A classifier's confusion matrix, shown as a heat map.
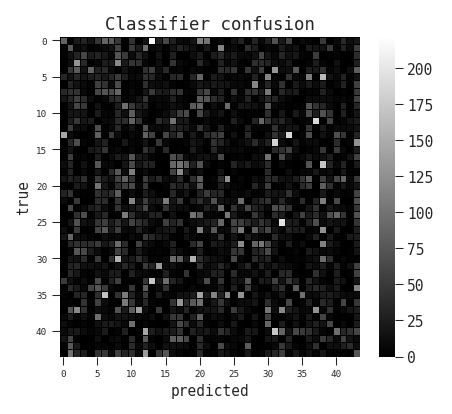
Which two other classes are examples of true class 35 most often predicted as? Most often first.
6, 20
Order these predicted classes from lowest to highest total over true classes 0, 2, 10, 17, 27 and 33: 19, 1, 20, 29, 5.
19, 29, 1, 5, 20
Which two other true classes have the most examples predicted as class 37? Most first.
11, 25
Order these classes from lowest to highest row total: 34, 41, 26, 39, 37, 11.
39, 41, 34, 11, 26, 37
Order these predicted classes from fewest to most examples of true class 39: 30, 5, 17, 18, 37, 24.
24, 5, 37, 18, 17, 30
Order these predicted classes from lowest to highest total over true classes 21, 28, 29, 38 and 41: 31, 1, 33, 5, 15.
15, 31, 33, 1, 5
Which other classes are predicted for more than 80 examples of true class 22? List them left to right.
10, 15, 26, 38
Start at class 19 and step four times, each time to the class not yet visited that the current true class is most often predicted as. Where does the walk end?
5
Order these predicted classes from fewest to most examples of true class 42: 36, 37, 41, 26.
26, 36, 41, 37
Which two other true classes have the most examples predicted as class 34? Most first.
4, 40
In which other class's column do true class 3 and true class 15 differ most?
2
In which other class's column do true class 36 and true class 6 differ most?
17
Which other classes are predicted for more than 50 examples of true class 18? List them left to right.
8, 10, 16, 17
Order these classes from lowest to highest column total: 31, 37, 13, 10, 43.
13, 37, 31, 10, 43
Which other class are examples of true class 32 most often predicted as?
43
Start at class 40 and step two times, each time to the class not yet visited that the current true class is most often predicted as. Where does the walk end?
14
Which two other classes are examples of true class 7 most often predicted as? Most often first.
30, 8
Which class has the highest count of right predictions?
37
